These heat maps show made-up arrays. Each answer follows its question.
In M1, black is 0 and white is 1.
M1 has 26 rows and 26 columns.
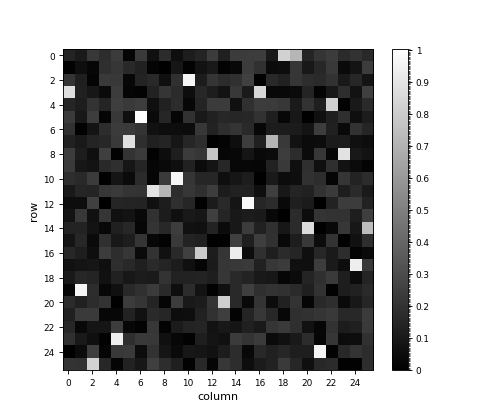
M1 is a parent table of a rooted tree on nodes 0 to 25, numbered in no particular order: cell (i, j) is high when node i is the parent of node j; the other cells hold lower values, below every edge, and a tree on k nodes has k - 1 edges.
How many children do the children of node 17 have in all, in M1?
1
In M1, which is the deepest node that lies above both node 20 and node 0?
3
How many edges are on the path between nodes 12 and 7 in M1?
3
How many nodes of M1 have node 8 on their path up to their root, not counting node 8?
5
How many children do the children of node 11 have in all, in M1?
4
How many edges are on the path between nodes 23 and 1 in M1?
7
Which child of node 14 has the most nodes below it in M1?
25
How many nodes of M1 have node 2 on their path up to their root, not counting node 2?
2
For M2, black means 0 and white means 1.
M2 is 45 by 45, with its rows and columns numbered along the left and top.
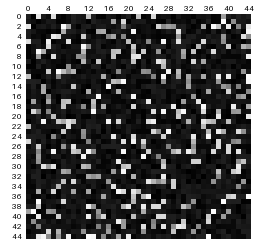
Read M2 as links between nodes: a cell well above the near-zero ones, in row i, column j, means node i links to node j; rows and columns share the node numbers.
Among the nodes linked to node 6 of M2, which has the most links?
node 21
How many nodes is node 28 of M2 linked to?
4
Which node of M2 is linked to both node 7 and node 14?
node 3
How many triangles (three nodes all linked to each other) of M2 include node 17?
2
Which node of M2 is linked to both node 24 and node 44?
node 36
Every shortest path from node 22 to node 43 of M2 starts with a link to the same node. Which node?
node 8
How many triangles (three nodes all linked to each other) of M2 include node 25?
7
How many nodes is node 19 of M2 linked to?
12
